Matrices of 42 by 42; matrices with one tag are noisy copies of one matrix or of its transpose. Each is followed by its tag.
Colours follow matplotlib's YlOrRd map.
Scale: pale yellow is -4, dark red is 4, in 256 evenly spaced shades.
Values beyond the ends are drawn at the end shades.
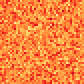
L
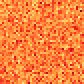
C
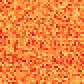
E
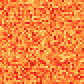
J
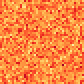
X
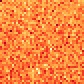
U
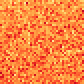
U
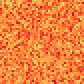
X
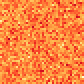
X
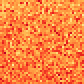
U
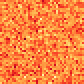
X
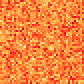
J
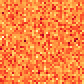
C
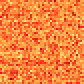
J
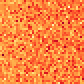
U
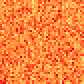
C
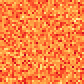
L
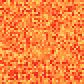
J
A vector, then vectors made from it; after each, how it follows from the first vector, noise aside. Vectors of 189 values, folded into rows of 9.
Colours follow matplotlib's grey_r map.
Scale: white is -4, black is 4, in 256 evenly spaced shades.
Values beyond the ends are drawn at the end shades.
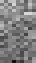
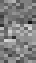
wrapped around.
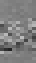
reversed, negated, partly zeroed.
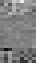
reversed, negated, partly zeroed.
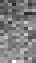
negated.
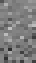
reversed, negated, partly zeroed.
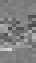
reversed, partly zeroed.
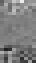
reversed, negated, partly zeroed.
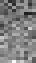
negated.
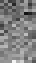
negated.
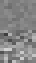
reversed, partly zeroed.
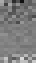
reversed, partly zeroed.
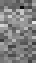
wrapped around.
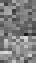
wrapped around.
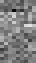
wrapped around.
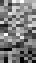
reversed, negated, scaled up.
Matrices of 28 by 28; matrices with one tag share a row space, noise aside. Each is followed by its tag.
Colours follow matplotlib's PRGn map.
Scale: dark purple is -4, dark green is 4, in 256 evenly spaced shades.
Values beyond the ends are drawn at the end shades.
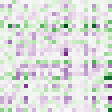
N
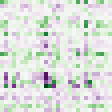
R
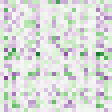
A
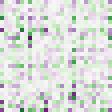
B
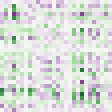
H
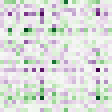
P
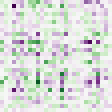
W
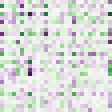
B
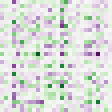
W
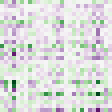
H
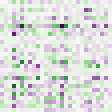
W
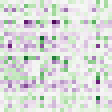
P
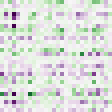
H
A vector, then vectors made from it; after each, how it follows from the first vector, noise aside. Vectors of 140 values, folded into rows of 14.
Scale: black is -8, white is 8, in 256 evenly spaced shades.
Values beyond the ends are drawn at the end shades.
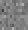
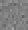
wrapped around, negated, shrunk.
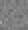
wrapped around, negated, shrunk.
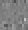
reversed, negated, partly zeroed.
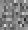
reversed, scaled up.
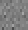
negated, partly zeroed.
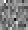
wrapped around, negated, scaled up.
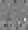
reversed, negated, partly zeroed.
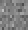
negated.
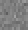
wrapped around, negated, shrunk.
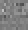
negated, partly zeroed.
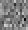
reversed, scaled up.
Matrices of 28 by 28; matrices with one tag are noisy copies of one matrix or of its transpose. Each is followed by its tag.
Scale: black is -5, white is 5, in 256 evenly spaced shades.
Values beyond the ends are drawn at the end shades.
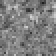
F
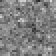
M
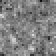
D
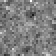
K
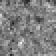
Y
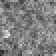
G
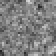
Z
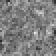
D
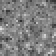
Z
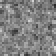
K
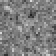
K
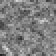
Y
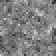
D
